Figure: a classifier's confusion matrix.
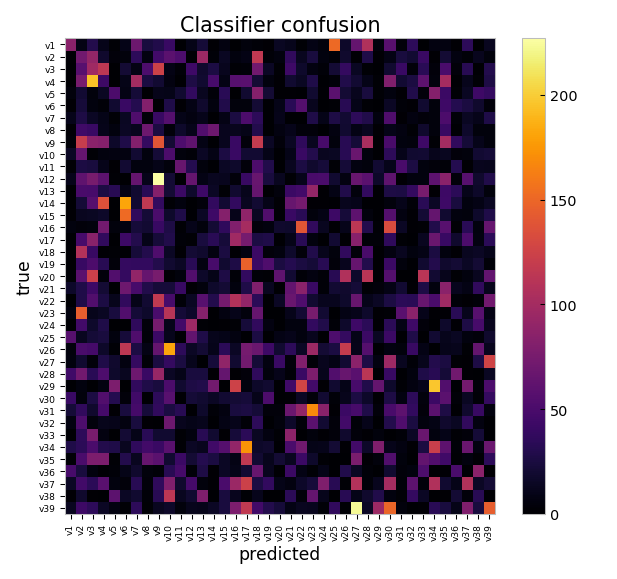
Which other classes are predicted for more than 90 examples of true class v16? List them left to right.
v17, v22, v27, v30
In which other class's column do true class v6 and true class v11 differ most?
v8
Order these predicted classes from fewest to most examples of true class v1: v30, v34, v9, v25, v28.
v34, v9, v30, v28, v25
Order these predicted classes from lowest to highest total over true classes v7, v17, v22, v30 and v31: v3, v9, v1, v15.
v1, v15, v3, v9
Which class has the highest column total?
v9
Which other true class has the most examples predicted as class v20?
v27
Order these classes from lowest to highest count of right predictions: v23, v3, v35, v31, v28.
v35, v31, v23, v3, v28
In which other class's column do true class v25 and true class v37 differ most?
v17
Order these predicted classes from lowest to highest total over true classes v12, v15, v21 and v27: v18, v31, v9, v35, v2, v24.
v31, v24, v2, v18, v35, v9
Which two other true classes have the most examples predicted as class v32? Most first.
v23, v37
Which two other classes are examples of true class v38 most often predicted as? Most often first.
v10, v13
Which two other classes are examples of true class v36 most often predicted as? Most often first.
v38, v18
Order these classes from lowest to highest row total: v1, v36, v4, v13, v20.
v36, v1, v13, v4, v20
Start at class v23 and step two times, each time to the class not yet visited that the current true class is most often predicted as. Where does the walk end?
v18
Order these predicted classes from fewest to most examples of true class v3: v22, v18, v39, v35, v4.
v22, v39, v35, v18, v4
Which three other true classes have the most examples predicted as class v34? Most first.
v29, v37, v5
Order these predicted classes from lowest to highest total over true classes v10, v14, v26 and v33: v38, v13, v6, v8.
v13, v38, v8, v6
